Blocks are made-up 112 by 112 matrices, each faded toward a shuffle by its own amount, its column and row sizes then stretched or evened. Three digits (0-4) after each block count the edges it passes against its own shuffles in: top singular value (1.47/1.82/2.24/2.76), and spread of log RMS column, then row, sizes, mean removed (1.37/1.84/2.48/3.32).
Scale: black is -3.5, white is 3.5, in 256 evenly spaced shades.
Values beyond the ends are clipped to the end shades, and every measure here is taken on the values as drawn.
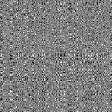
4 3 2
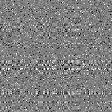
4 0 3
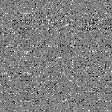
3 1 3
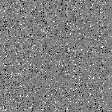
1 3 1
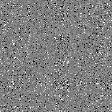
1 3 2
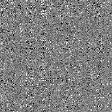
2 3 2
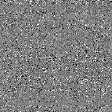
1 2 3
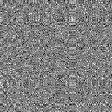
4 0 2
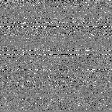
3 0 4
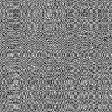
4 0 0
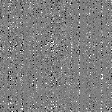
1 4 2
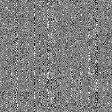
3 4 1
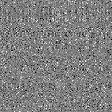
3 0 1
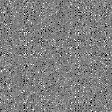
3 3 2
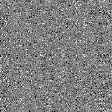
2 2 1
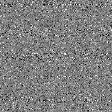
1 0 3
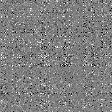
1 3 3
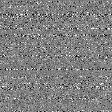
2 0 4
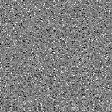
3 1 0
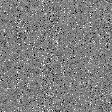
1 2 0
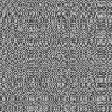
4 0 3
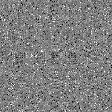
2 1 0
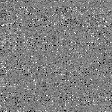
1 1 3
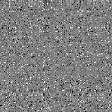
3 2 2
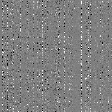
2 4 1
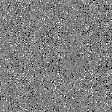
2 2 0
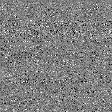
0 0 3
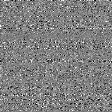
1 0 4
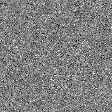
0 0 2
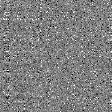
2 2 1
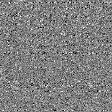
0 1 3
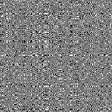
4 2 3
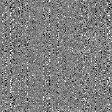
2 4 0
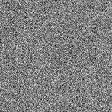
2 0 0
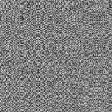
4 3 0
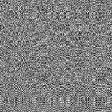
4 2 3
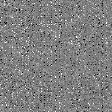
1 3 1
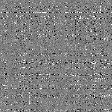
2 3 4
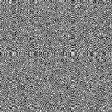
4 1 2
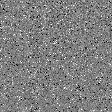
0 0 1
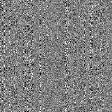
2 4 0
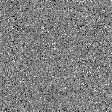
0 1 2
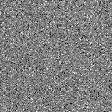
2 0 0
